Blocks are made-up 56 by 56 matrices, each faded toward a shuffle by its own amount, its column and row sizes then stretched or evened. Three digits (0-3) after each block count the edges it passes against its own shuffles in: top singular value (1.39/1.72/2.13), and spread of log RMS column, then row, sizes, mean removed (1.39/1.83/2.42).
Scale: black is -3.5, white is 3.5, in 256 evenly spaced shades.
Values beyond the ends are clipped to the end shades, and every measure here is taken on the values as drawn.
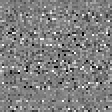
0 0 3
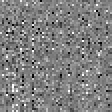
1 3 1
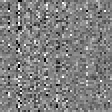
2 3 0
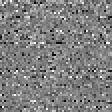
2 0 3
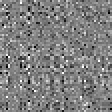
3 2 1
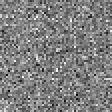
1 1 0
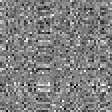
3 1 2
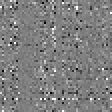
1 3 2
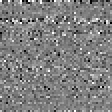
2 1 3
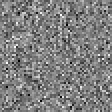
1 1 0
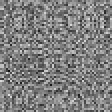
3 0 1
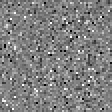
0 1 0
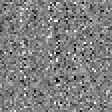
0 2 1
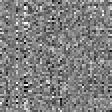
2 3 0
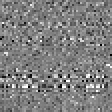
3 0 3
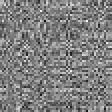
3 2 1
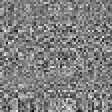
3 1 3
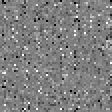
0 2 0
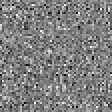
2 0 1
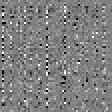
3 3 1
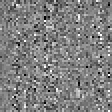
0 3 0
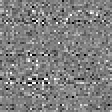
2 1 3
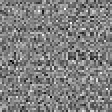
3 1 1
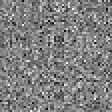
2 1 0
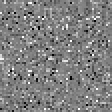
0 1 1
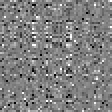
3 2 1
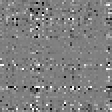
2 3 3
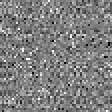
3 0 0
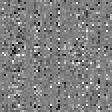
1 3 2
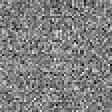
2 0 0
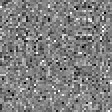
2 1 0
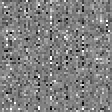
2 3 1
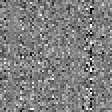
1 3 0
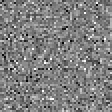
1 0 1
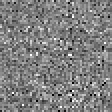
1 1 2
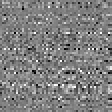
3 0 3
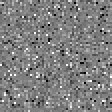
1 0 0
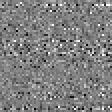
0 0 3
